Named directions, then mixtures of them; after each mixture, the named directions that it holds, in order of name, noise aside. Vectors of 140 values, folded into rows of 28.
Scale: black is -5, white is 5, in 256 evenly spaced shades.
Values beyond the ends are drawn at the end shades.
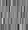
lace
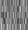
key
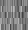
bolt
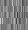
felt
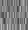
key.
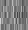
bolt, felt.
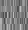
bolt, key.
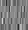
lace.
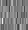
felt, lace.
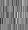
felt.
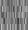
bolt, key.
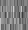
bolt, felt.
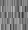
bolt.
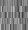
bolt.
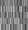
bolt.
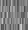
bolt, lace.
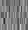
key, lace.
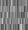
bolt, lace.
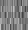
bolt.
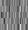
key, lace.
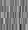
key, lace.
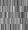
bolt, lace.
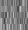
bolt, key.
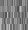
bolt, key.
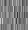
felt.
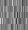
felt.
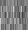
bolt, felt.
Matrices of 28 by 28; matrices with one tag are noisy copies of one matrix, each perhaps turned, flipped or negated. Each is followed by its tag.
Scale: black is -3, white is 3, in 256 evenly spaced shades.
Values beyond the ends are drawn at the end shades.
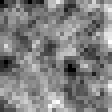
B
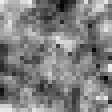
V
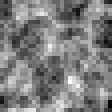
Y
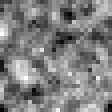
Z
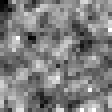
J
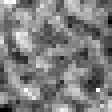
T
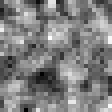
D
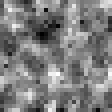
D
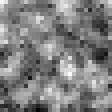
B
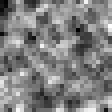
J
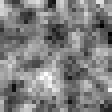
D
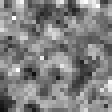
J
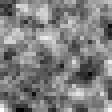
Z
